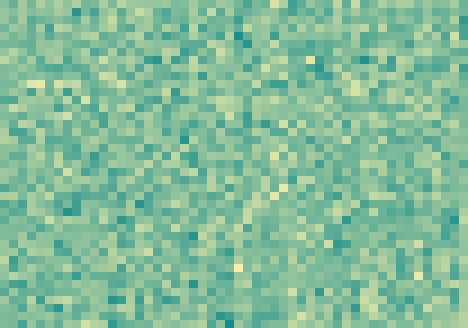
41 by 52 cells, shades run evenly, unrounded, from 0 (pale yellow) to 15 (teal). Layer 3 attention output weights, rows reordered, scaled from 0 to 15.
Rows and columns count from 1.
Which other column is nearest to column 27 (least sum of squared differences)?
52
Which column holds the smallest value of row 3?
13
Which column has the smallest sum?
42
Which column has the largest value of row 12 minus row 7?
20
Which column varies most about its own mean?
22
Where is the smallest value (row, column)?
34, 27
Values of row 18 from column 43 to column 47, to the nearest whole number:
4 10 11 10 8
